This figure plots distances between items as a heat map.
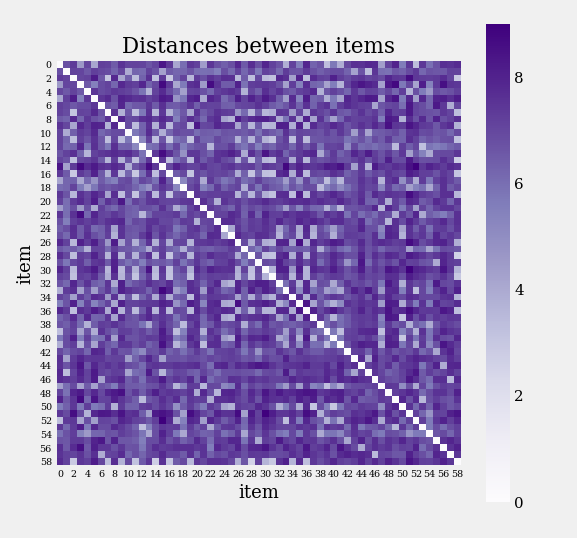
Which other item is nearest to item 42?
55
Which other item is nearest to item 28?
58
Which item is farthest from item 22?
3
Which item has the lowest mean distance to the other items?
11
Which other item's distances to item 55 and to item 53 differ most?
49
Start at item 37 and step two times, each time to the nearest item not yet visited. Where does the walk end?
40
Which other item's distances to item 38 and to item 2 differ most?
51
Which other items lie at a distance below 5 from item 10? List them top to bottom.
1, 15, 43, 45
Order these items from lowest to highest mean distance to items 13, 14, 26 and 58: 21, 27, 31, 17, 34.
31, 34, 27, 17, 21
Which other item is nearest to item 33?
52
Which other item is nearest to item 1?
45
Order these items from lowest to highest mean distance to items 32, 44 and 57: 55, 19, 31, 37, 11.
37, 11, 31, 19, 55
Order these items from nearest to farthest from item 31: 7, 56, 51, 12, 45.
7, 12, 45, 56, 51
